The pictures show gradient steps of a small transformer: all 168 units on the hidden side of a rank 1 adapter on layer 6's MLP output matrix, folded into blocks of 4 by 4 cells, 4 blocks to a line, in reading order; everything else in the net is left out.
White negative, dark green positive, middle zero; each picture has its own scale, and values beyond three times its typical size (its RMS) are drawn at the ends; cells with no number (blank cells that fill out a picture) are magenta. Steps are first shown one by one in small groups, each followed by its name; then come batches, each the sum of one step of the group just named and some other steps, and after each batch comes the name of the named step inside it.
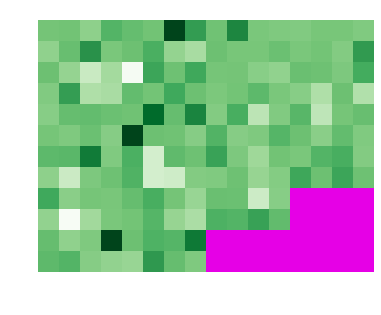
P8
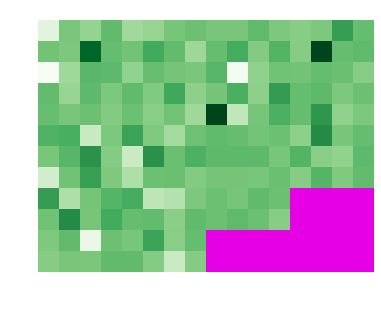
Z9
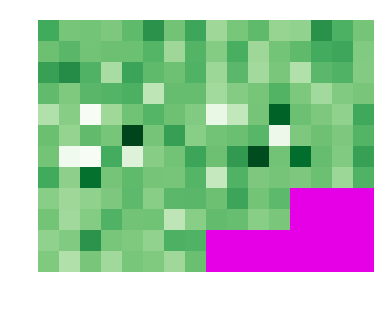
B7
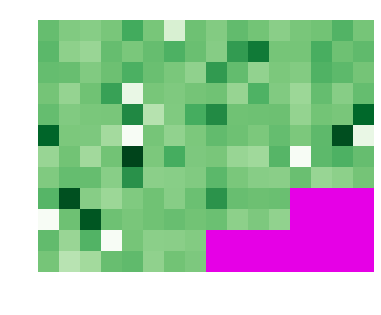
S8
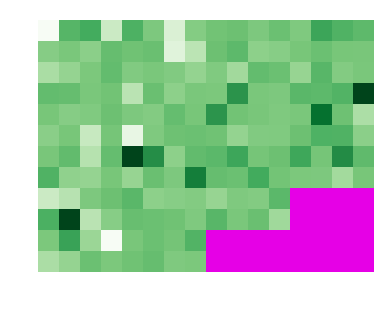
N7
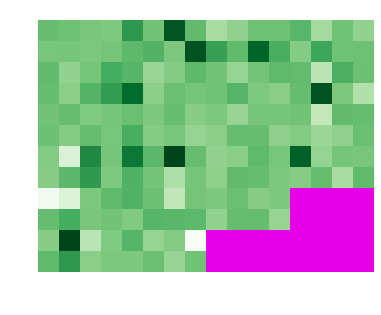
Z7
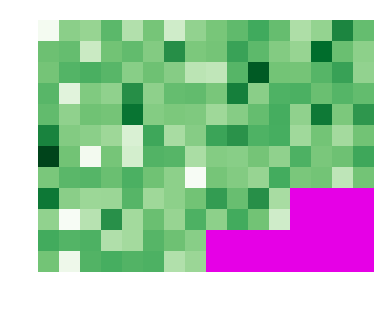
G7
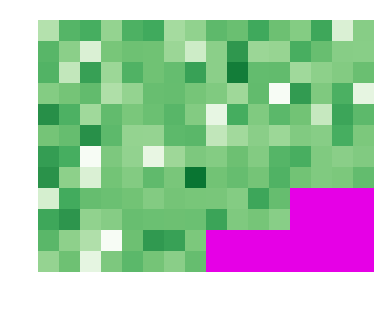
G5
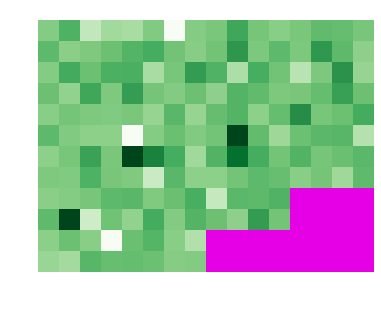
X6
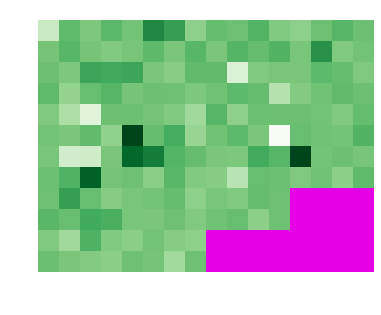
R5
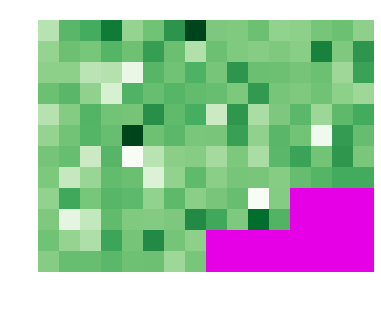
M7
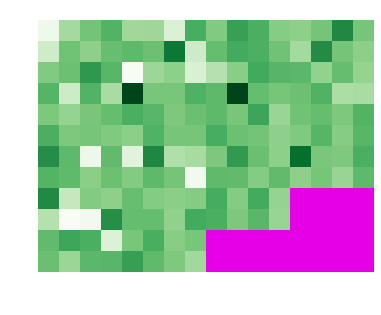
G7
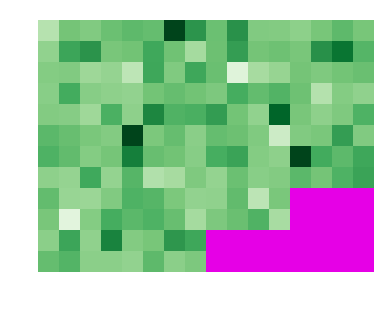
P8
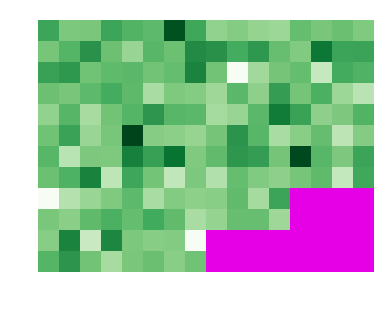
Z7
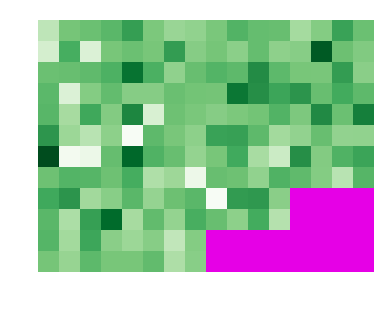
G7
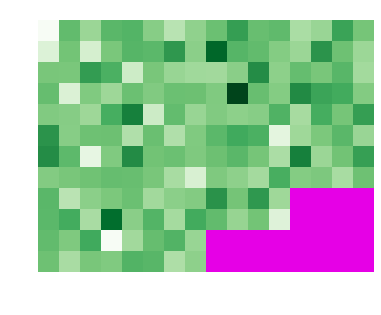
G7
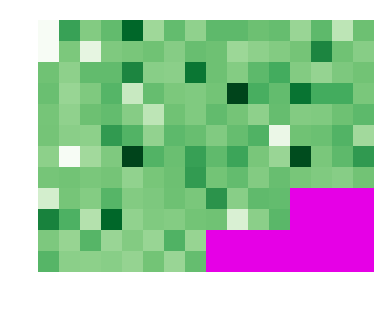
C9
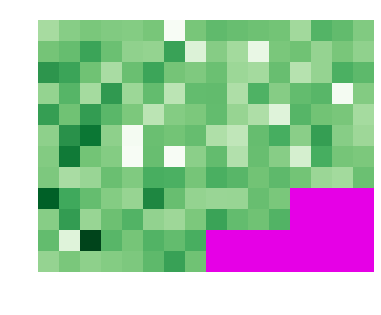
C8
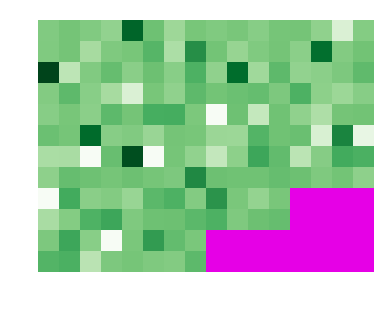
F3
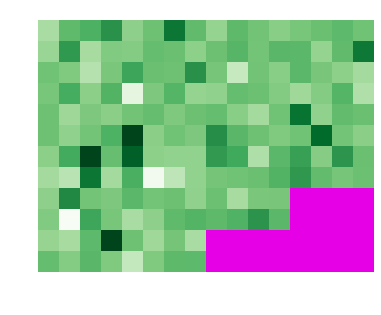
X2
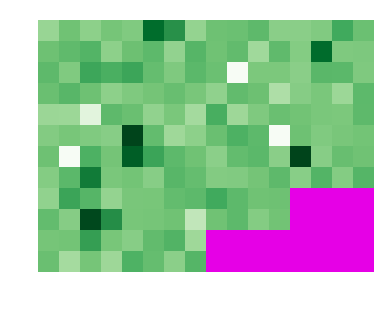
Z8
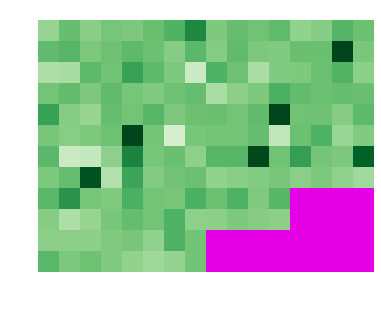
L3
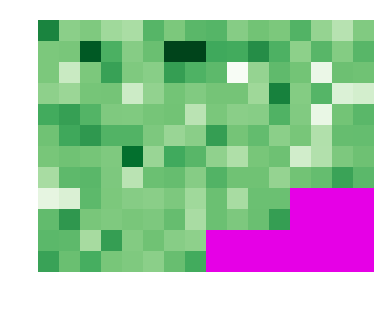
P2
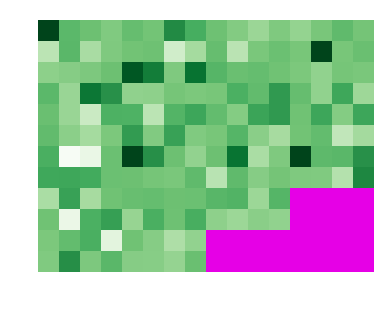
C9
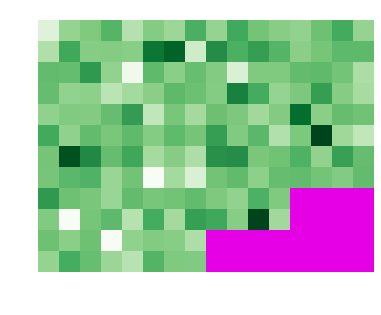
X2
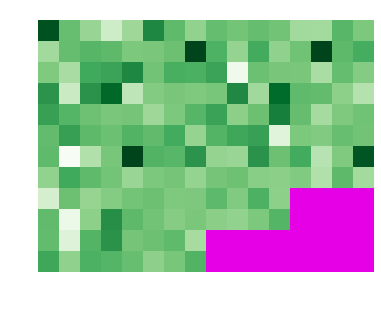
P2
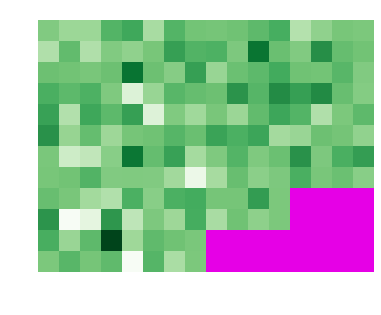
C9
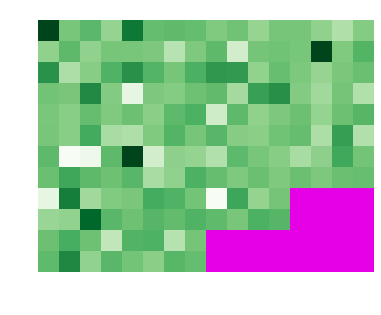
F3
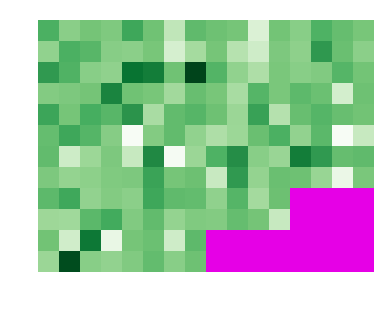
C8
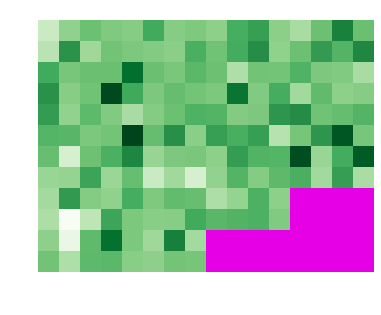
X2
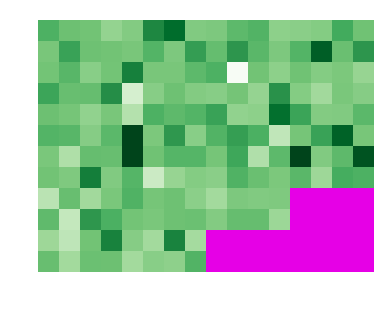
X2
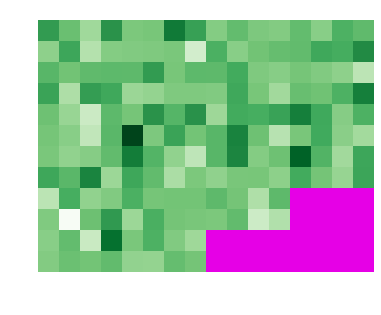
X2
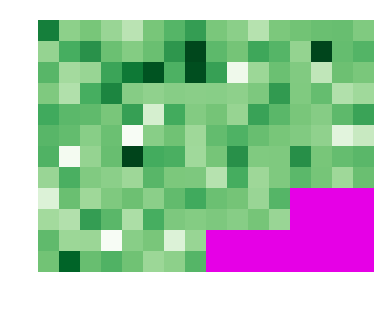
P2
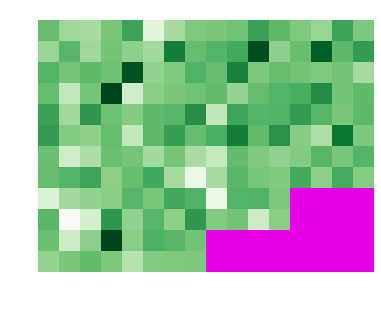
C9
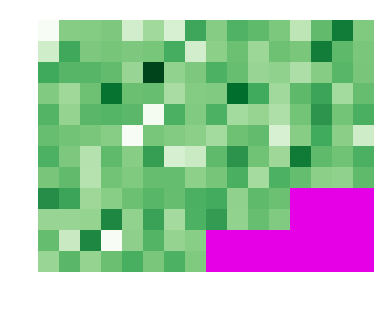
C8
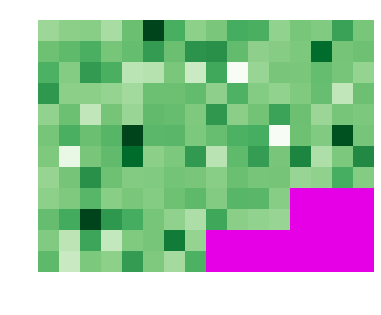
Z8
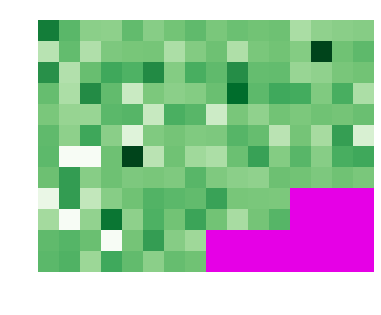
F3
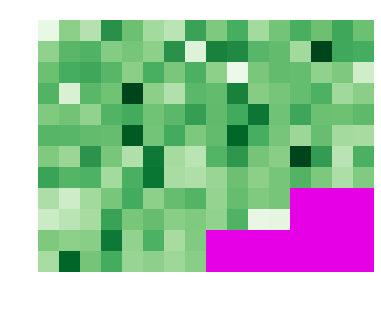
C8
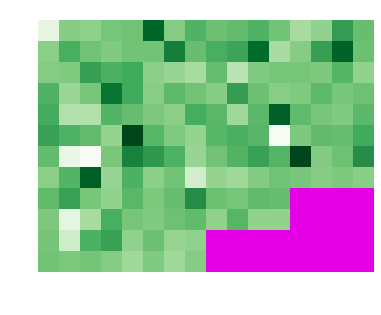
L3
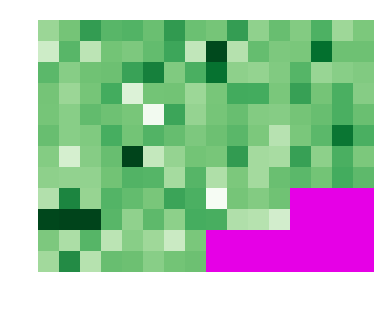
C9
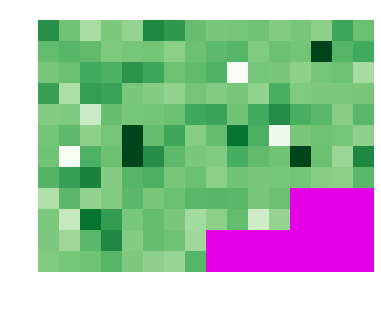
Z8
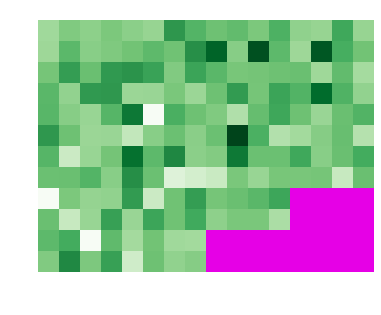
C9
